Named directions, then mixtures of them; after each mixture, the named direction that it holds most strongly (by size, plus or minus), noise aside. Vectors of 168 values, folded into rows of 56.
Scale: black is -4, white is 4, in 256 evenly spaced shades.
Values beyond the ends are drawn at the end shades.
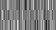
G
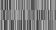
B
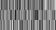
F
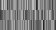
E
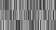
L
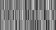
G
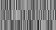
B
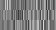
B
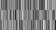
F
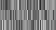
L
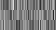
L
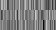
G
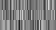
L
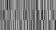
E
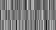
G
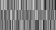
F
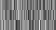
L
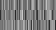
E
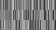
L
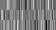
G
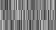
B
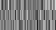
F
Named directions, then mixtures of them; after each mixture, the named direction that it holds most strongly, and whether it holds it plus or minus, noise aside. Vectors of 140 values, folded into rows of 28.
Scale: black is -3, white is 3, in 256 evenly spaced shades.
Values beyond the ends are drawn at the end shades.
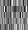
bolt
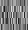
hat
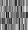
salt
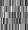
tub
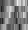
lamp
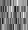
lamp, plus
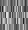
salt, minus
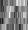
lamp, plus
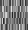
tub, plus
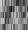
lamp, minus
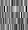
bolt, minus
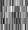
tub, plus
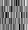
tub, minus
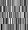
hat, plus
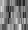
lamp, minus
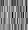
hat, minus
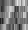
lamp, plus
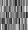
salt, plus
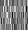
bolt, minus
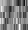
lamp, minus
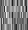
bolt, minus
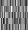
tub, plus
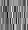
hat, plus
